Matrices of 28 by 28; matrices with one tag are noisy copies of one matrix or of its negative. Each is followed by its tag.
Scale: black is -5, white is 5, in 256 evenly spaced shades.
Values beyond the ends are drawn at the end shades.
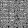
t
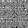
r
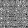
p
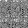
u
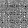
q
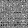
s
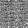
t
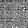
r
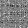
q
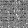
t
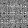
q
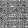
p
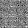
p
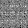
q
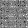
p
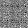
q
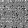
r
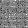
p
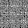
q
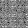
p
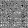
s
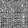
s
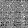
s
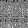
u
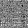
s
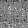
u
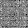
p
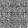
q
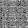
p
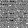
t
